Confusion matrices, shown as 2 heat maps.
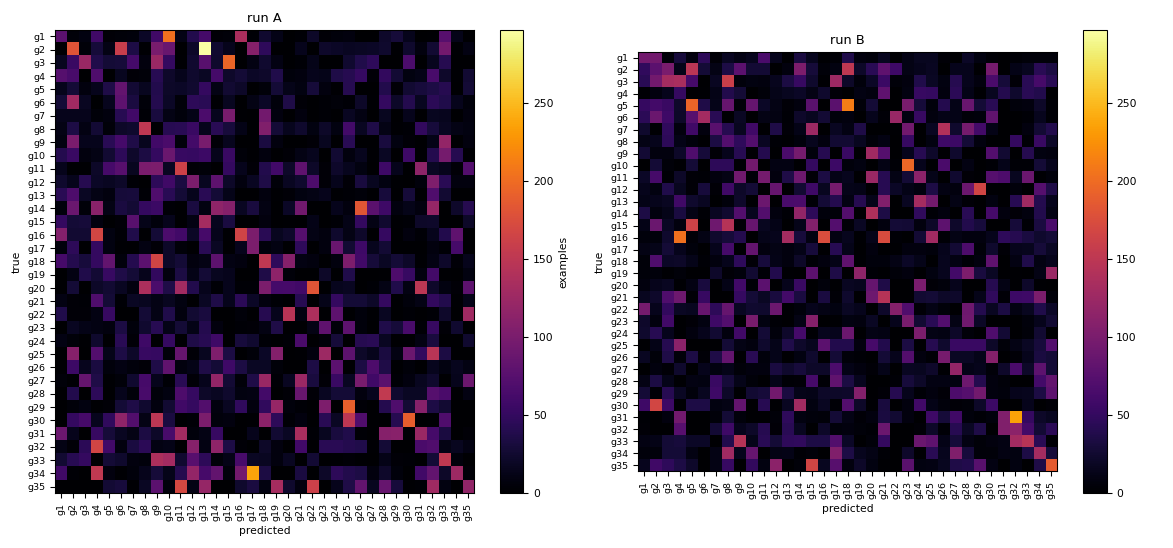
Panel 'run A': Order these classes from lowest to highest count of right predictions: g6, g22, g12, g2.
g6, g12, g22, g2
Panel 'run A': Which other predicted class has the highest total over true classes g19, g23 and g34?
g17
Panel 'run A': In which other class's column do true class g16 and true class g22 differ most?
g4
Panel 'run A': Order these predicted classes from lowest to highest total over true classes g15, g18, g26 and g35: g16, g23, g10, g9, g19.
g23, g16, g10, g19, g9
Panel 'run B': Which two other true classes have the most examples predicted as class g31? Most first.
g32, g11
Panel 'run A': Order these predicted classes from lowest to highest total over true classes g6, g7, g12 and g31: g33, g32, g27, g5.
g27, g5, g33, g32
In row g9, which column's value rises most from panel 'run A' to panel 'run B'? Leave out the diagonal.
g20
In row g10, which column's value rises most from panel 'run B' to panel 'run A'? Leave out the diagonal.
g33
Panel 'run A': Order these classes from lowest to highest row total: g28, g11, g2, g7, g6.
g7, g6, g28, g11, g2
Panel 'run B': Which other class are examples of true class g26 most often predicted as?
g30
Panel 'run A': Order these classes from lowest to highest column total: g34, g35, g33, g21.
g34, g35, g21, g33
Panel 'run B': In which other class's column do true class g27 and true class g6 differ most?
g22
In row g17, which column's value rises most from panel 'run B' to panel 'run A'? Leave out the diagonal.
g24
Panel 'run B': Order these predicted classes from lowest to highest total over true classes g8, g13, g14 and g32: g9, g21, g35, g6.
g6, g35, g9, g21
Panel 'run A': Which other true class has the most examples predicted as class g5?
g18
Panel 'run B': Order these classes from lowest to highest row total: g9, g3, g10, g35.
g10, g9, g35, g3
